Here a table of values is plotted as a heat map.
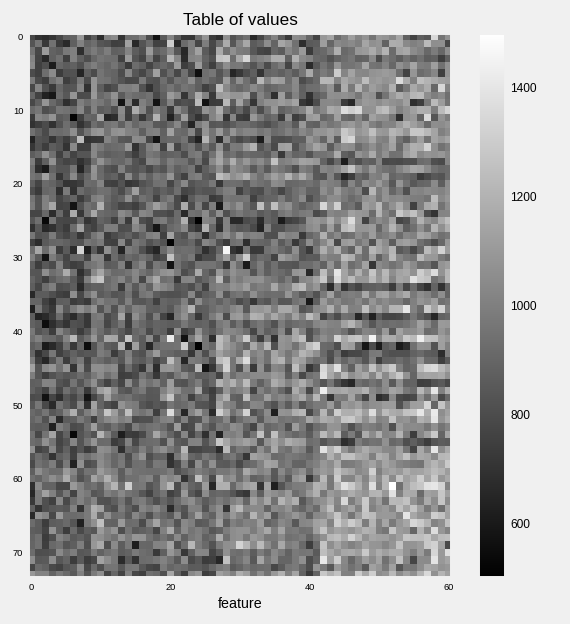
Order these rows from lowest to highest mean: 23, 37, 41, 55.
55, 23, 37, 41
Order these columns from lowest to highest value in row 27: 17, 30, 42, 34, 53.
34, 53, 17, 30, 42
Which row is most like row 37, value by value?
63
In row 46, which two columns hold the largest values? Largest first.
42, 53
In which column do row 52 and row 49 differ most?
43
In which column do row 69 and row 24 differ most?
58
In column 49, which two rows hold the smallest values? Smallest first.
38, 31
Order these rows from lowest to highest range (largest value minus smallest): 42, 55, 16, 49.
16, 55, 49, 42
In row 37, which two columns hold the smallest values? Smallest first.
0, 3
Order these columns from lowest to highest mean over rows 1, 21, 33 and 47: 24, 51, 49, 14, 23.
24, 23, 14, 51, 49
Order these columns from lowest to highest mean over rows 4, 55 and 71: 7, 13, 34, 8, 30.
13, 7, 8, 34, 30
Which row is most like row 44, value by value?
3
